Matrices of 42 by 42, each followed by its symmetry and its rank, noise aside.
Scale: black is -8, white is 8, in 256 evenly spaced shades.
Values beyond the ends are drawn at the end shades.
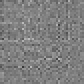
no symmetry, rank six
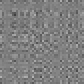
no symmetry, rank three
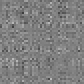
antisymmetric, rank six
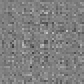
antisymmetric, rank six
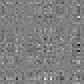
antisymmetric, rank four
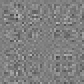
no symmetry, rank four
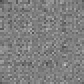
symmetric, rank six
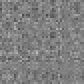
antisymmetric, rank four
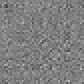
symmetric, rank six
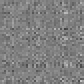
no symmetry, rank four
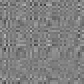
no symmetry, rank three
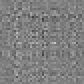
antisymmetric, rank four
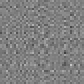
no symmetry, rank three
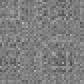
symmetric, rank four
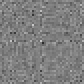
symmetric, rank six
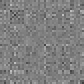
symmetric, rank three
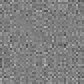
antisymmetric, rank four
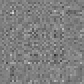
symmetric, rank four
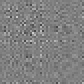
symmetric, rank four
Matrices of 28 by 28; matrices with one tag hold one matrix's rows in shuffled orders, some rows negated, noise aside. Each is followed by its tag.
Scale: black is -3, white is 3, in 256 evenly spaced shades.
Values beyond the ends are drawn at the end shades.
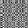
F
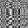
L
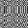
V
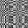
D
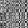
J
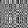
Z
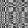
D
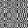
V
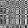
J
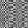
D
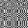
V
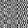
V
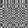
F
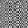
Z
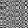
J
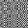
V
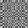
F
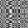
L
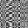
L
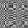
D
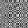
Z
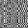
V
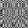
F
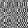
V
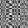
L
